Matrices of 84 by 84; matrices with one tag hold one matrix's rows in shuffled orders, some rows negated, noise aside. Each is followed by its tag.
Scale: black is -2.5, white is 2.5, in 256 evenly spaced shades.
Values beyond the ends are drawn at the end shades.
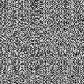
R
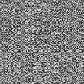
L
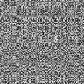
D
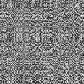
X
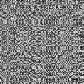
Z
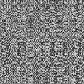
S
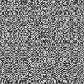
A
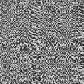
Z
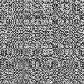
X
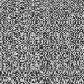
R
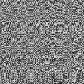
S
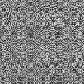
S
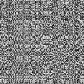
X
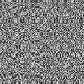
R
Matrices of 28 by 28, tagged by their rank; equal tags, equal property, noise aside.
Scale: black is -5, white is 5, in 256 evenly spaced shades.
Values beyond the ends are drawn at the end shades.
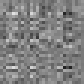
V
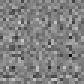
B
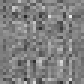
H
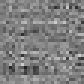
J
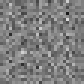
J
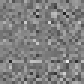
J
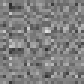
H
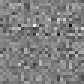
B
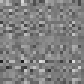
H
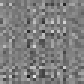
H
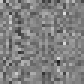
J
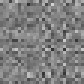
H
